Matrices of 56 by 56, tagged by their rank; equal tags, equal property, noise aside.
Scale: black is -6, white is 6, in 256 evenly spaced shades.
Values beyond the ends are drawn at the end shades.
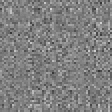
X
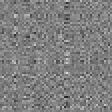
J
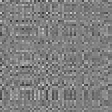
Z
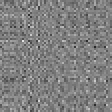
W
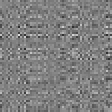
Z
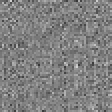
X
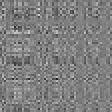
Z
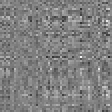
W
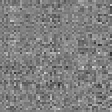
J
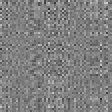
W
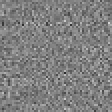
J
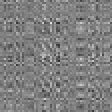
Z
